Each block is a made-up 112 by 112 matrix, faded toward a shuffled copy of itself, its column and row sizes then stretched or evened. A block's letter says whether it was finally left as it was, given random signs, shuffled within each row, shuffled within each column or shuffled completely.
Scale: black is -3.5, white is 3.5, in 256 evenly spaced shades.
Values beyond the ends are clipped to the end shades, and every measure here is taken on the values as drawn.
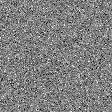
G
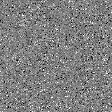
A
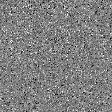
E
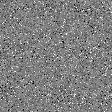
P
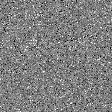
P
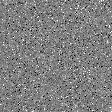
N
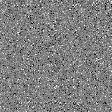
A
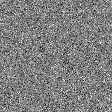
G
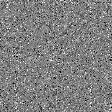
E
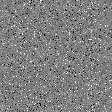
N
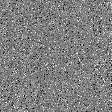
N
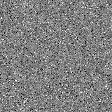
G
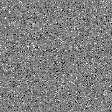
A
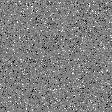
P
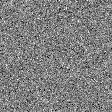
G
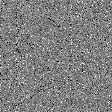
N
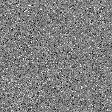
N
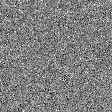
G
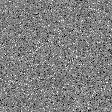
G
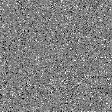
E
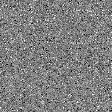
E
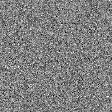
E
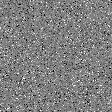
G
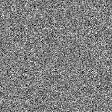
A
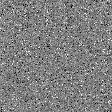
N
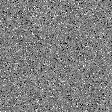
P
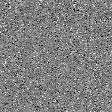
N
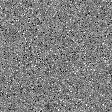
G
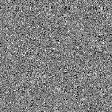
A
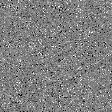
E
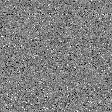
P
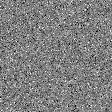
G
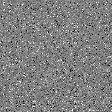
A
